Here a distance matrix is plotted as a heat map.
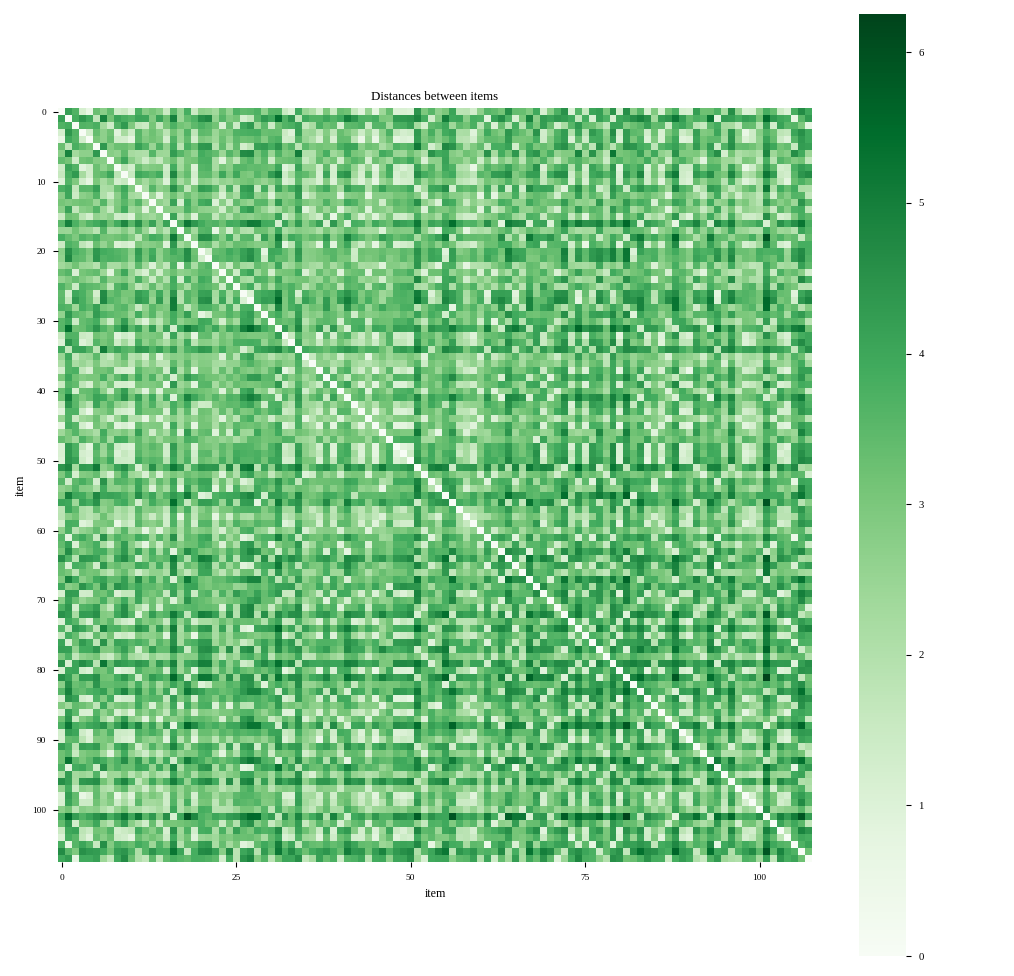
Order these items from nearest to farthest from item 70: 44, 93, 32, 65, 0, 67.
67, 93, 44, 0, 32, 65
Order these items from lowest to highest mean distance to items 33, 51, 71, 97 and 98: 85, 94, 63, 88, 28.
28, 63, 85, 88, 94
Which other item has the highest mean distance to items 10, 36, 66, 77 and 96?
101
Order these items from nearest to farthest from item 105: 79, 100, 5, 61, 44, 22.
61, 79, 5, 22, 100, 44
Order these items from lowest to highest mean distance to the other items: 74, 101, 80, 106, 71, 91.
80, 71, 91, 74, 106, 101
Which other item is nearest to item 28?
56
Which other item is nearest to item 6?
95
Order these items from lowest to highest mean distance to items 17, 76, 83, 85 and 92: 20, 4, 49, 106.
4, 49, 20, 106
